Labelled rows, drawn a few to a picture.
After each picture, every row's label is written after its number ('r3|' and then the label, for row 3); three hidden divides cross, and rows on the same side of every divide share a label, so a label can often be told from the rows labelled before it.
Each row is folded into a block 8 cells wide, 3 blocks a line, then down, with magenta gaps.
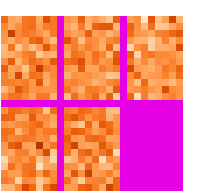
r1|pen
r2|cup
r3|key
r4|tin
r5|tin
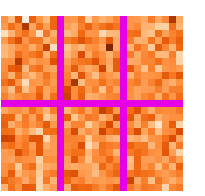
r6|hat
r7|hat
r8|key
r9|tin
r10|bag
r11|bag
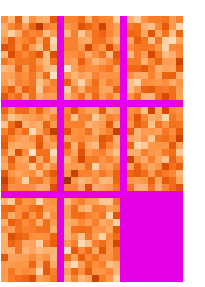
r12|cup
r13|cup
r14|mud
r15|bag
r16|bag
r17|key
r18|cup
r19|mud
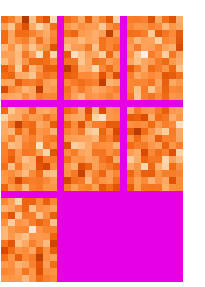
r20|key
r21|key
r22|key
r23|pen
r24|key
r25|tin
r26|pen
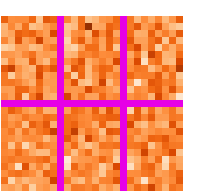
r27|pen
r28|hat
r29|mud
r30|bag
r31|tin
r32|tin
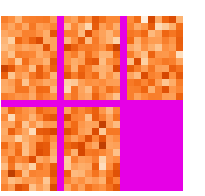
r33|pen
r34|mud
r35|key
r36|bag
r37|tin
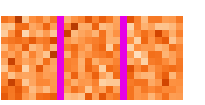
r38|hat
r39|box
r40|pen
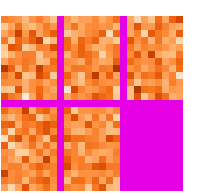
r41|pen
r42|mud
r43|mud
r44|key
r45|mud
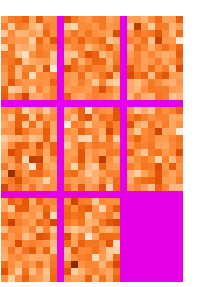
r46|bag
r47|pen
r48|mud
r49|hat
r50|hat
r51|mud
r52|bag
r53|bag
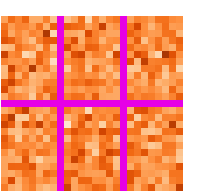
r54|bag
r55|cup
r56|tin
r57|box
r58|hat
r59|bag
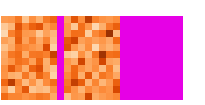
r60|hat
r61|bag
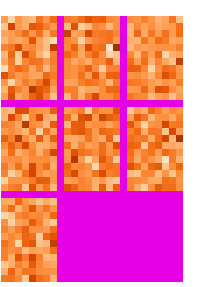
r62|mud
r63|box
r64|pen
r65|mud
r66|hat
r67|box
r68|mud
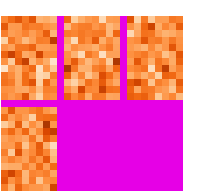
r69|tin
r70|pen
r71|hat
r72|bag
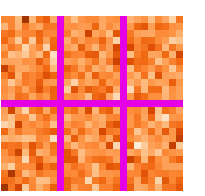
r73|key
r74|mud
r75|cup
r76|hat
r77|key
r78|key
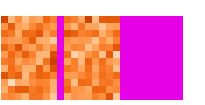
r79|mud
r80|key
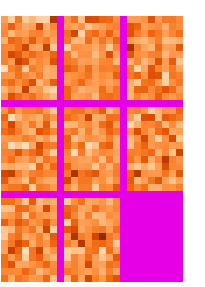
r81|cup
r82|key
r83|box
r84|bag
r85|bag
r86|hat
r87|hat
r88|tin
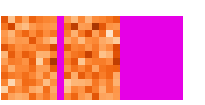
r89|mud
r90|mud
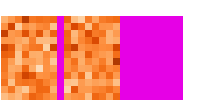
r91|box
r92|mud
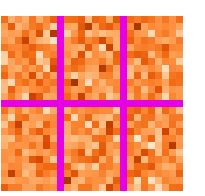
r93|mud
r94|hat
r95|tin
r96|hat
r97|bag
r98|bag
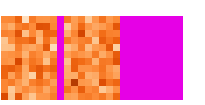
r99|hat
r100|hat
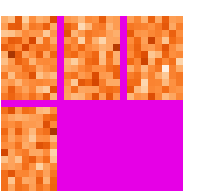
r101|cup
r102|box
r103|tin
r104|bag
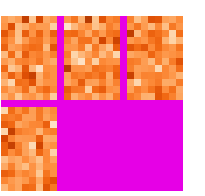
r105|box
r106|key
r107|mud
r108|tin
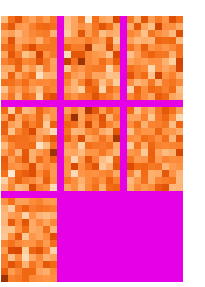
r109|tin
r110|cup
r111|mud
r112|mud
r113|box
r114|mud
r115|hat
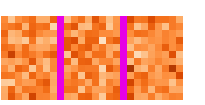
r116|mud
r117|tin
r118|key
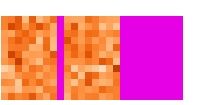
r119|cup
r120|box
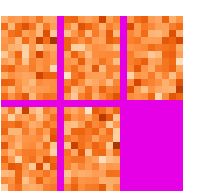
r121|bag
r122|bag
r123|bag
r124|key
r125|cup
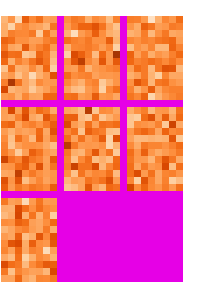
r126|bag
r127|cup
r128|hat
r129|key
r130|box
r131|hat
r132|hat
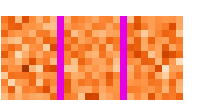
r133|box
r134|tin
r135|tin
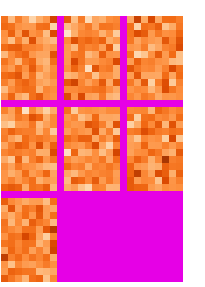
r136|mud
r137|hat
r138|key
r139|cup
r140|mud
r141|hat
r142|mud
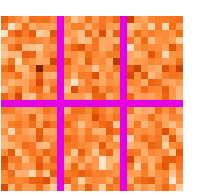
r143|pen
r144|mud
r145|pen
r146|pen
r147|tin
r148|pen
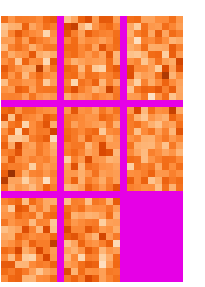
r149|pen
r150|box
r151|pen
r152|bag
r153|tin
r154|key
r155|hat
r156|tin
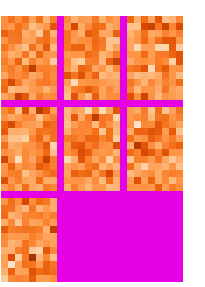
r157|bag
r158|mud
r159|hat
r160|key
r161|cup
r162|cup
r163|box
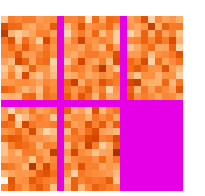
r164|tin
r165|hat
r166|hat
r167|mud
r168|mud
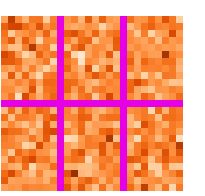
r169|tin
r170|key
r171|bag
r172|bag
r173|hat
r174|hat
